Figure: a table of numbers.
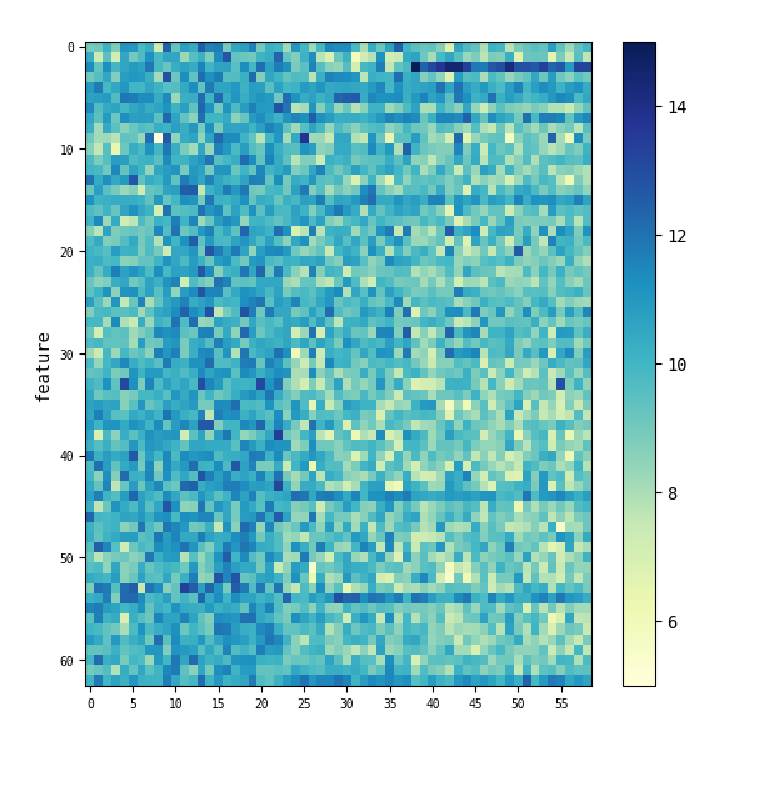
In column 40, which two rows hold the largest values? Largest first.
2, 15
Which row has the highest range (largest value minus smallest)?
9
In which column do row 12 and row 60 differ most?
38
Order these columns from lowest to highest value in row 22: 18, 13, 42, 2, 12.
42, 2, 12, 18, 13
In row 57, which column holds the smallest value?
54
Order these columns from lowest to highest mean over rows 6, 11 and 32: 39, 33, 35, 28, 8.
39, 35, 33, 28, 8
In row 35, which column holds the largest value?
17
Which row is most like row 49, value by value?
56
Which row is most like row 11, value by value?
31
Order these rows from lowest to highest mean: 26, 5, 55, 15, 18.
55, 18, 26, 15, 5
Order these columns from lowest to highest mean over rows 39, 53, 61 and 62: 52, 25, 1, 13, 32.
52, 32, 25, 1, 13
